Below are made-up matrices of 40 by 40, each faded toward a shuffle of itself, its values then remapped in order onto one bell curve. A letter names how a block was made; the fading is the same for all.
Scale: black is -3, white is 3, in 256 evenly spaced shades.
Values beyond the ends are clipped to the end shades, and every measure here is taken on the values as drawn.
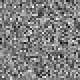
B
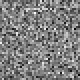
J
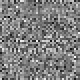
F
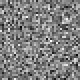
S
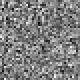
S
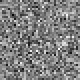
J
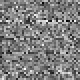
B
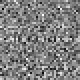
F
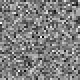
J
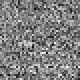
B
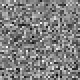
B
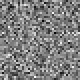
J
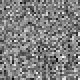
S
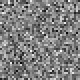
J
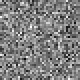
S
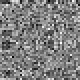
F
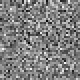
S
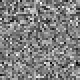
J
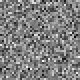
S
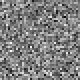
J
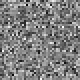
B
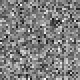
S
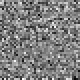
B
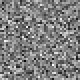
J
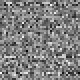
B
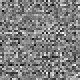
F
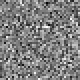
J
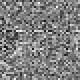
F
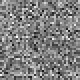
S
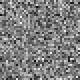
J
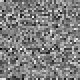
B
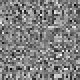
F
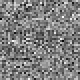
S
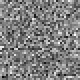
J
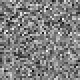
J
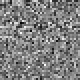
B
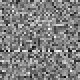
B
